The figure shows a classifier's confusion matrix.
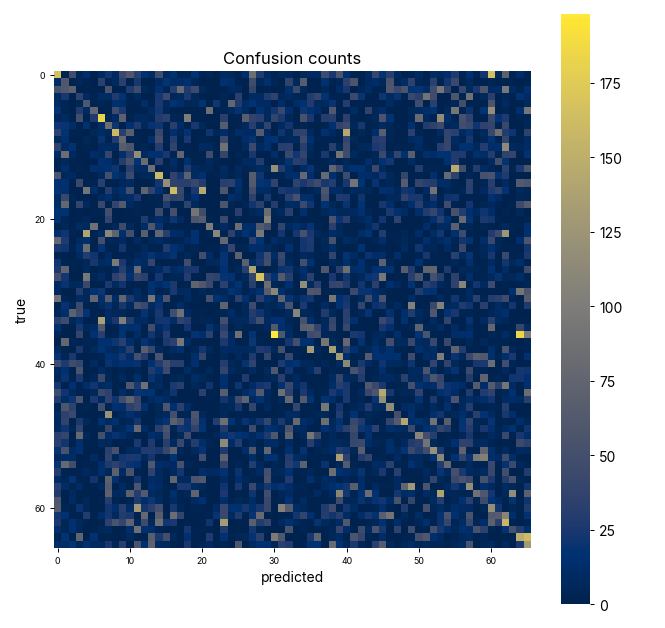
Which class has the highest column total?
23
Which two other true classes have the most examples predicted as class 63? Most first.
58, 56
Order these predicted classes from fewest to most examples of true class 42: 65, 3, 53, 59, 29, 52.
29, 65, 3, 53, 52, 59
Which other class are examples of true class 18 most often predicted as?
1
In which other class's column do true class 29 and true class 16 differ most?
34
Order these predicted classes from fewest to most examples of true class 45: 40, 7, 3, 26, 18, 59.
18, 59, 40, 7, 3, 26
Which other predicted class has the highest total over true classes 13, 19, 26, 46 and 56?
55
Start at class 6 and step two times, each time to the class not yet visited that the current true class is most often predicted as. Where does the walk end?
39
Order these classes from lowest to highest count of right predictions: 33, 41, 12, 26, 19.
41, 26, 12, 19, 33
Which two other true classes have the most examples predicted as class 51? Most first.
3, 27
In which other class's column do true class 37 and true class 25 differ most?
17
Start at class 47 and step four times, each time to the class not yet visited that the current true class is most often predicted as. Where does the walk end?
60
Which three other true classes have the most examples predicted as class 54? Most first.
14, 48, 61
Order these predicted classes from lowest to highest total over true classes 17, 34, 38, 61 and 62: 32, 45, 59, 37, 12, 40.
59, 32, 37, 45, 40, 12
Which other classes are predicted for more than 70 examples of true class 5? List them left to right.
21, 55, 60, 65
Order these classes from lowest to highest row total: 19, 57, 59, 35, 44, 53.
59, 19, 35, 57, 53, 44
